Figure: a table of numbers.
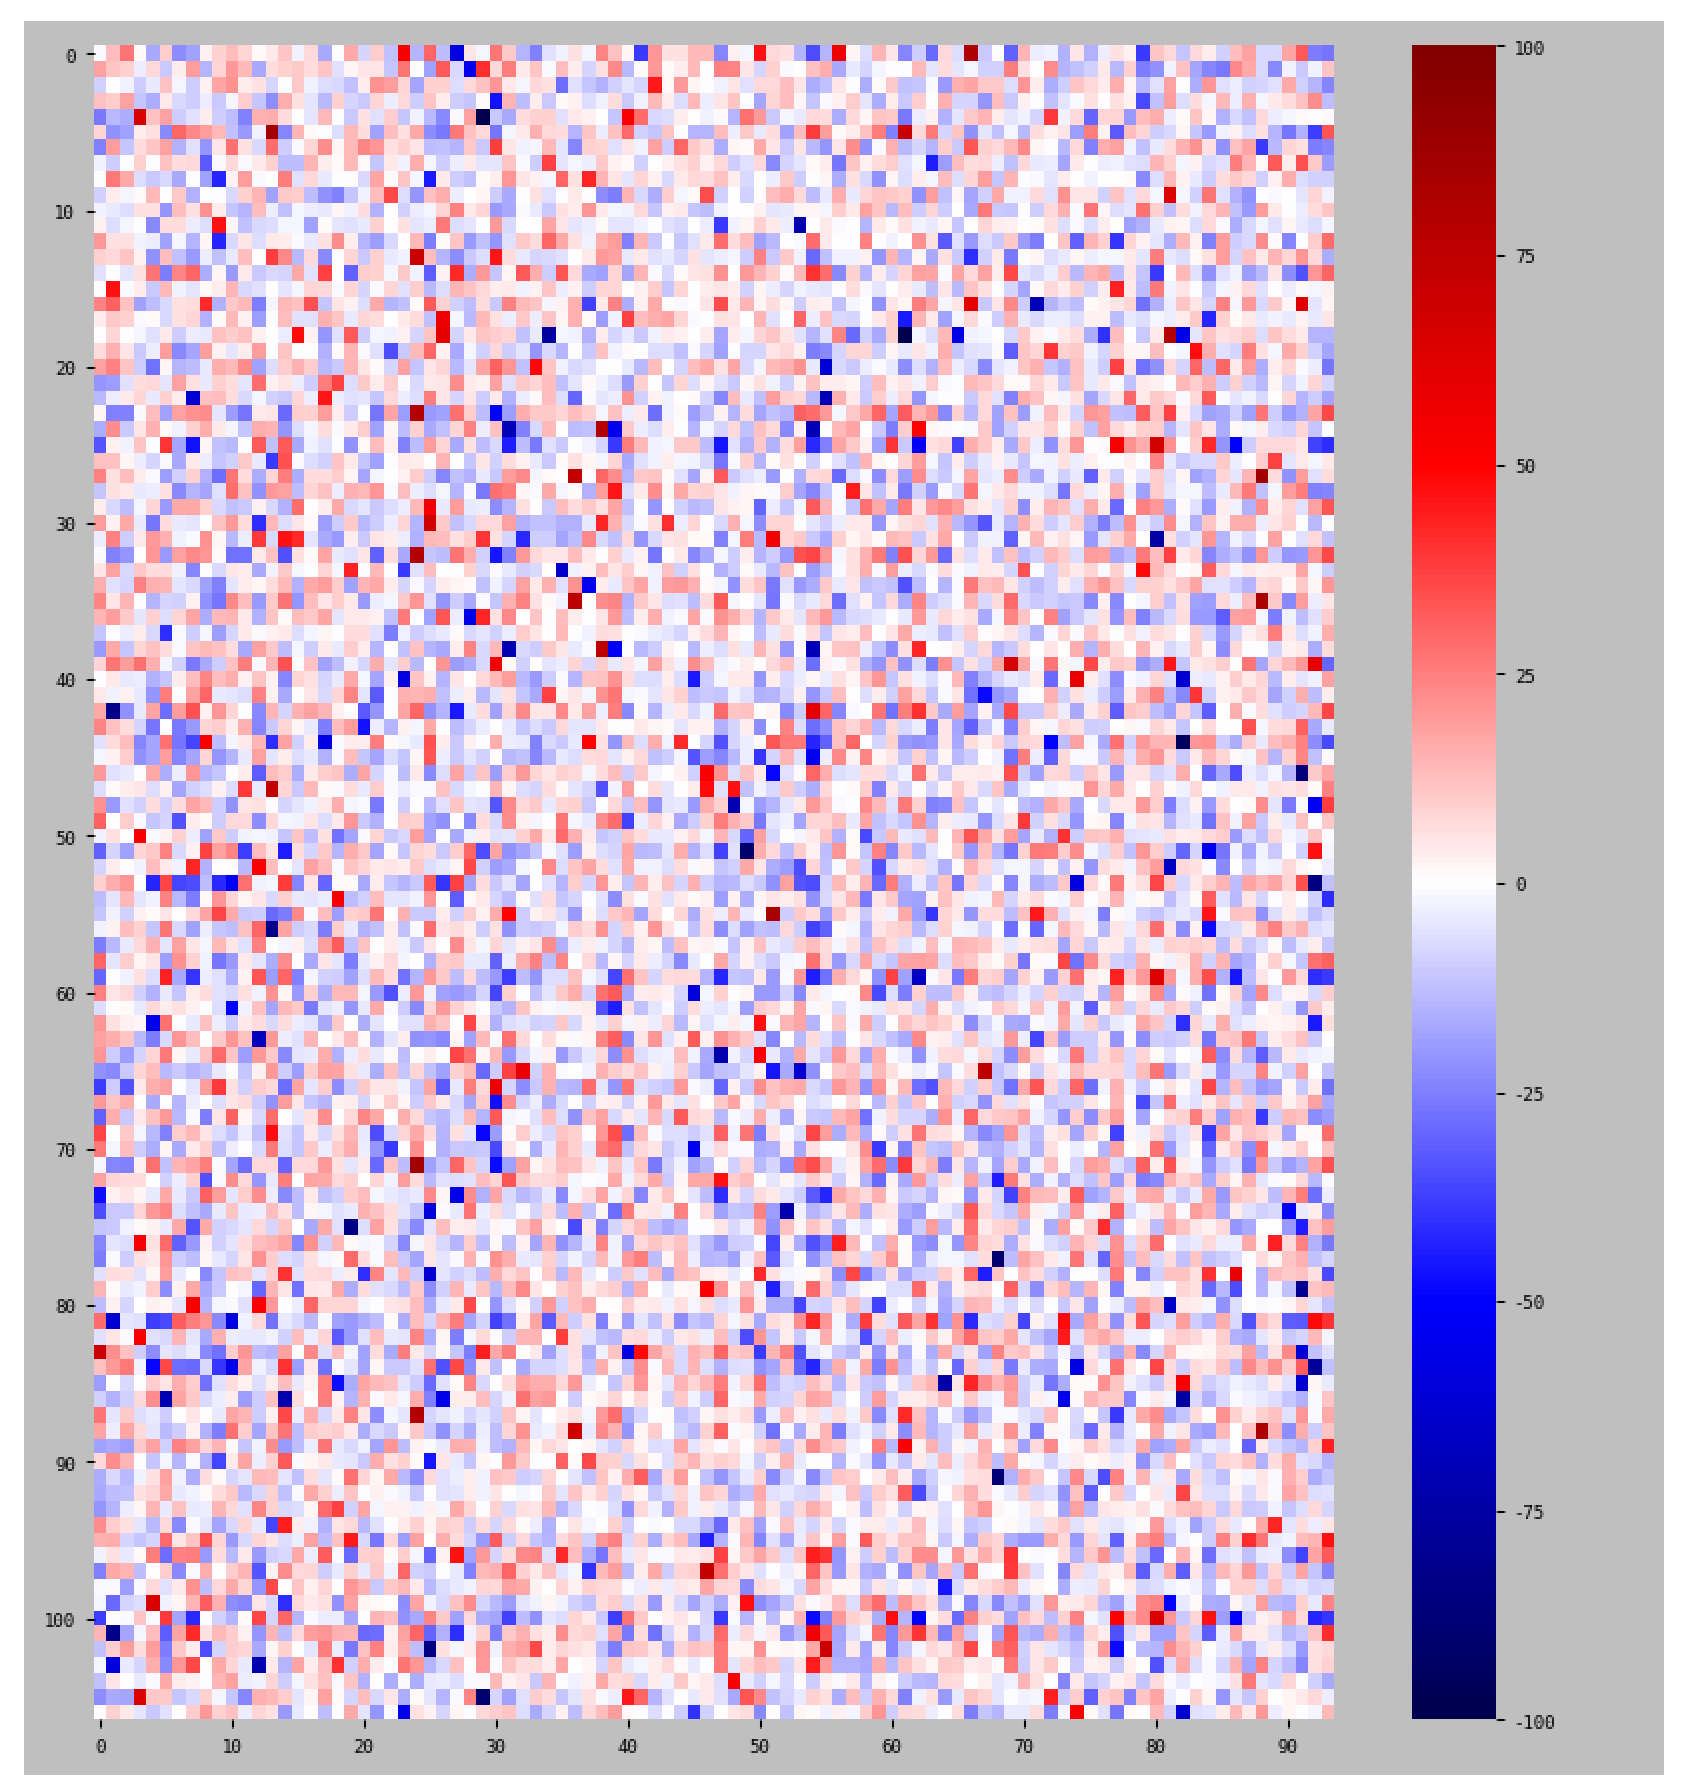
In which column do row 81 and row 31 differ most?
1
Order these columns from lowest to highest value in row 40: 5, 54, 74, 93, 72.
72, 5, 54, 93, 74
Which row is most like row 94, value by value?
26
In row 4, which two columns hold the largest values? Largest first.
3, 40
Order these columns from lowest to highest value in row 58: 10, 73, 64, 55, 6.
10, 64, 55, 6, 73
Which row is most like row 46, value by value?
79
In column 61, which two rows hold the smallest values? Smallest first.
18, 17
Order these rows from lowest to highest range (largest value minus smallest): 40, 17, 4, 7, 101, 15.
15, 7, 17, 40, 101, 4
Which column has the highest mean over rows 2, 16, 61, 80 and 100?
66
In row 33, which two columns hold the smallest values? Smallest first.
35, 23
